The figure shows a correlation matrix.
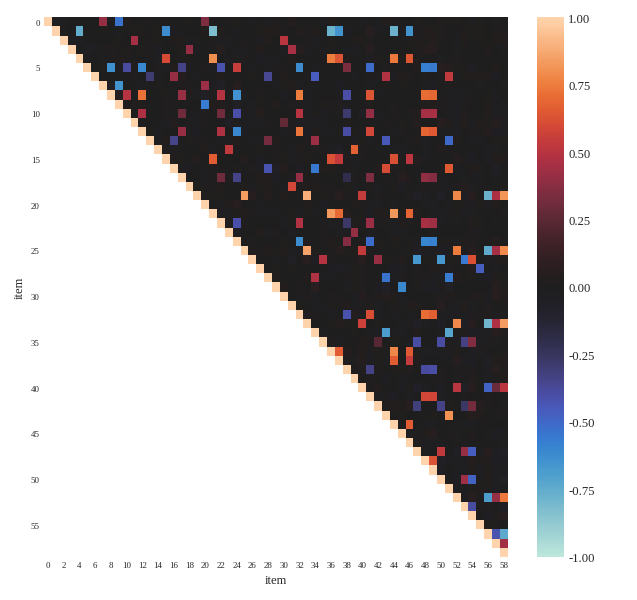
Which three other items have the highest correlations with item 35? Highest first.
26, 54, 42
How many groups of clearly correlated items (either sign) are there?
11
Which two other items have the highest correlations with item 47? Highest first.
50, 53
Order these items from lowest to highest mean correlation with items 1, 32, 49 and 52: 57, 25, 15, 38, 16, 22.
38, 15, 16, 57, 25, 22
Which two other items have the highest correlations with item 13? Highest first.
34, 28
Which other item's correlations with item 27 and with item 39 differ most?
14
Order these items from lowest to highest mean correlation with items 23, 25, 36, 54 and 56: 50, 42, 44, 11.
50, 11, 42, 44
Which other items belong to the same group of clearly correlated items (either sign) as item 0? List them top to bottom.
7, 9, 20
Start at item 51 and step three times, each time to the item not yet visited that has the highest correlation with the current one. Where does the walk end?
6
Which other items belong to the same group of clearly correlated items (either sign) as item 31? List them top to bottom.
3, 18
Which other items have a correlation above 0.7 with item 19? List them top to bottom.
25, 33, 52, 58
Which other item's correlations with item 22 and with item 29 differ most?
45
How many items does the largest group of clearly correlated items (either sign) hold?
12
